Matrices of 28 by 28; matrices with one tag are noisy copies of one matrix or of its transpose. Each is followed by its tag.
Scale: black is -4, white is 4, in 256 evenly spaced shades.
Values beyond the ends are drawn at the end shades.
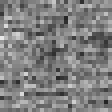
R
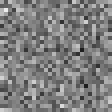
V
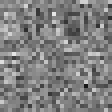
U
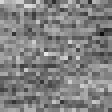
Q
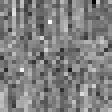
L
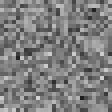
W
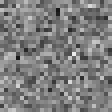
W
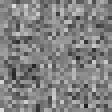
U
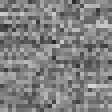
L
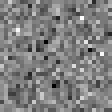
W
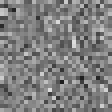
V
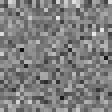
V
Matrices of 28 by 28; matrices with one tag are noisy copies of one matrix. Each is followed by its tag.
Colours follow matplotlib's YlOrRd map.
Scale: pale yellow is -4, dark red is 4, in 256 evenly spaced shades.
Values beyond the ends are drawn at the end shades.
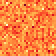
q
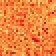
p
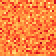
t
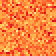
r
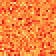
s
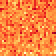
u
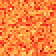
s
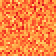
r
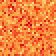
s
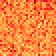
u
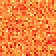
p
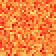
s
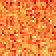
u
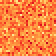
r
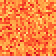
p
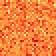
p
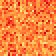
u
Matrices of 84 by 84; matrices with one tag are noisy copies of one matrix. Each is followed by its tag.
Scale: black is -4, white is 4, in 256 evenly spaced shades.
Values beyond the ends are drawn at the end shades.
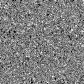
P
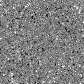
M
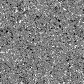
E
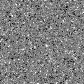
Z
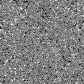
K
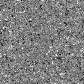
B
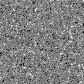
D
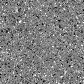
E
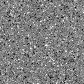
Z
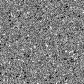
Z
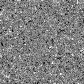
B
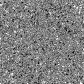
M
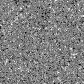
K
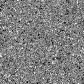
B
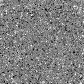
M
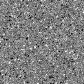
Z
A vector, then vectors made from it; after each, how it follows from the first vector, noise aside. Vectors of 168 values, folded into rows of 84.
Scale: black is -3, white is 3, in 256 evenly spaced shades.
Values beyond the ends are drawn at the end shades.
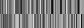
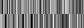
reversed.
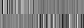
reversed, partly zeroed.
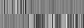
wrapped around, partly zeroed.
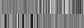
reversed, partly zeroed.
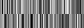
reversed.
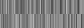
shrunk.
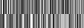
reversed, negated.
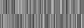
negated, shrunk.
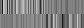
reversed, partly zeroed.
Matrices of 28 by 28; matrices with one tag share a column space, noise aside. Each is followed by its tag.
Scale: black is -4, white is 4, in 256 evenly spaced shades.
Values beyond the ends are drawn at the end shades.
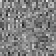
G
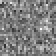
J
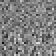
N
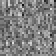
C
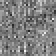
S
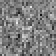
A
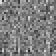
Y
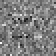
A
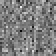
Y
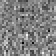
N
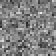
G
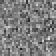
J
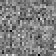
A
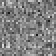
G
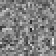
J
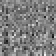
N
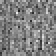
Y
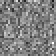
C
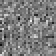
A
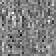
S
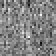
C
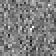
J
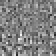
N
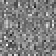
G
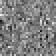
A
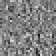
N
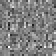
G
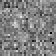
G
